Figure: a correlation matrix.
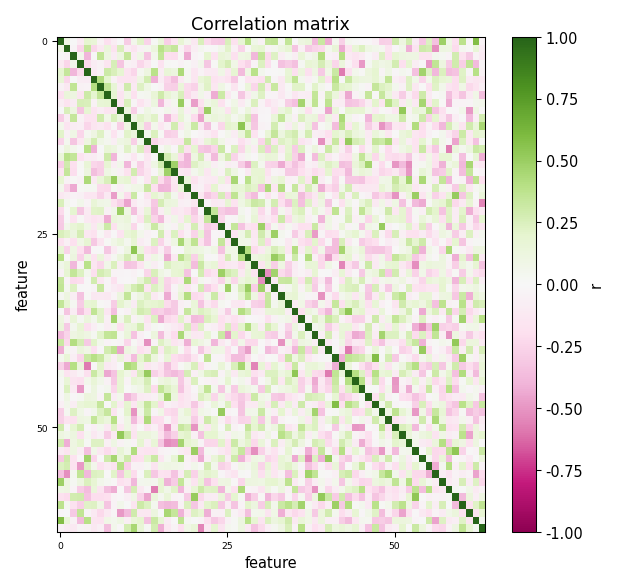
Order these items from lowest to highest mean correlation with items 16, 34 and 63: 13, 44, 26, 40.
26, 13, 40, 44
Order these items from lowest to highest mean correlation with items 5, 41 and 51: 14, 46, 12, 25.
25, 14, 46, 12
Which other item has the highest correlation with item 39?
59
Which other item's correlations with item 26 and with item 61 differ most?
18
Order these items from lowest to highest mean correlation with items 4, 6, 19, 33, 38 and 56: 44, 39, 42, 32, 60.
39, 44, 32, 42, 60
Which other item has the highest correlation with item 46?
16
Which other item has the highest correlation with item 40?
54
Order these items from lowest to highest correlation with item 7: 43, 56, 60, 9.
43, 60, 9, 56
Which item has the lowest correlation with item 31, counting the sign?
30
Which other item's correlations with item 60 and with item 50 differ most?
41
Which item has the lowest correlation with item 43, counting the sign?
40
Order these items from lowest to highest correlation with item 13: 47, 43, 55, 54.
55, 54, 47, 43
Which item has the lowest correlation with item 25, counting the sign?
38
